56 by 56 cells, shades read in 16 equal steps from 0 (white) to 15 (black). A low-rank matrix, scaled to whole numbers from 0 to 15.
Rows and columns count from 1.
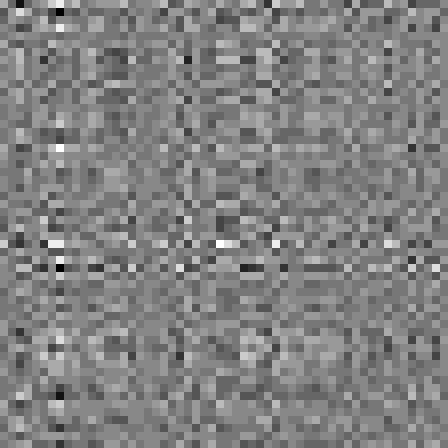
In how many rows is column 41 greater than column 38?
21
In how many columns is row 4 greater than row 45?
16
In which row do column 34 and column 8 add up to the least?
33
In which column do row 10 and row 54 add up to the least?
3
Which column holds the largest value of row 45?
23
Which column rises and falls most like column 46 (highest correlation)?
2
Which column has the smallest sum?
8
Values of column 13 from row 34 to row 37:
12 5 9 8
